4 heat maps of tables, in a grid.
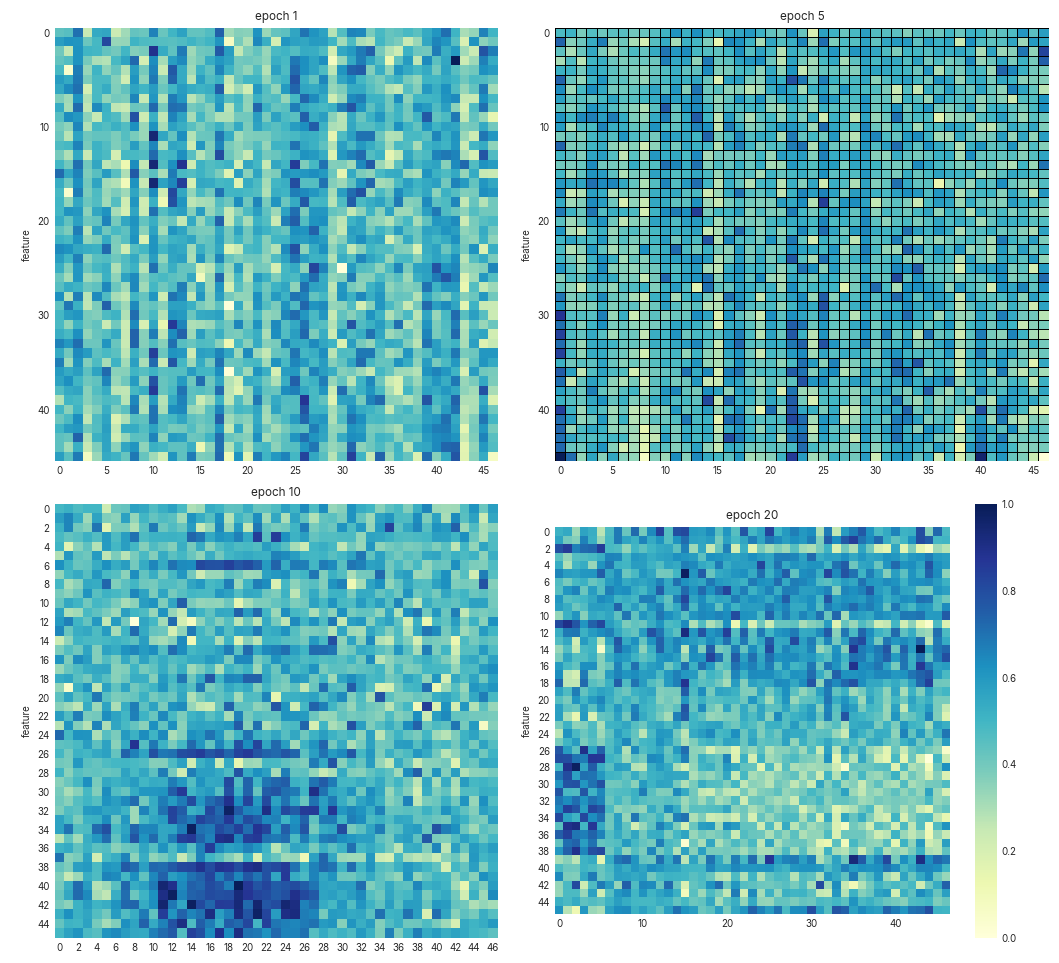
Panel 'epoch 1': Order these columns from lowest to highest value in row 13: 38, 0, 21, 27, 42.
0, 38, 21, 27, 42
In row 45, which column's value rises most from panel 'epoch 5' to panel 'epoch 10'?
19
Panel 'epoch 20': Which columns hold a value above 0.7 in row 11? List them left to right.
0, 1, 2, 4, 5
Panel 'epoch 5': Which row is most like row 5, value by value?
31
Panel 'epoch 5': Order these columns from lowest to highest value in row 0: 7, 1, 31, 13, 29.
7, 31, 1, 29, 13
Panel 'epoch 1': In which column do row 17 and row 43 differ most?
1
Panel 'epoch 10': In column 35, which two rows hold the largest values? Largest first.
2, 45
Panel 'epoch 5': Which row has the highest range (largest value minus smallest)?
45
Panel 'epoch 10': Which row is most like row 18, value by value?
36
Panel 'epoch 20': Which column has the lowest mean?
31
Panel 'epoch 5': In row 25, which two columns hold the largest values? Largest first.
34, 23
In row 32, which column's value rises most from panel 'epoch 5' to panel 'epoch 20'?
5
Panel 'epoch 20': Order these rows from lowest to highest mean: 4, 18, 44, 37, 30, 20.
37, 30, 44, 20, 18, 4
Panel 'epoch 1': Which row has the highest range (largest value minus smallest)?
3
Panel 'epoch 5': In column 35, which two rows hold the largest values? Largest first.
38, 32
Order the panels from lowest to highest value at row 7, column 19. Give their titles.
epoch 10, epoch 1, epoch 5, epoch 20
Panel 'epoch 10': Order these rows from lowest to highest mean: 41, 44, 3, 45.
3, 44, 45, 41
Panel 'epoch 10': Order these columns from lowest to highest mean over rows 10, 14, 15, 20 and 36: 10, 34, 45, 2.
2, 10, 34, 45
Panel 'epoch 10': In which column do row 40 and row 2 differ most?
20
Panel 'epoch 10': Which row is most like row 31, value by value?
39
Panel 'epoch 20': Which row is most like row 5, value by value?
8
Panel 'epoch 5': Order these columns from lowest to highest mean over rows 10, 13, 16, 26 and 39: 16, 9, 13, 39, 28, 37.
28, 37, 39, 9, 16, 13
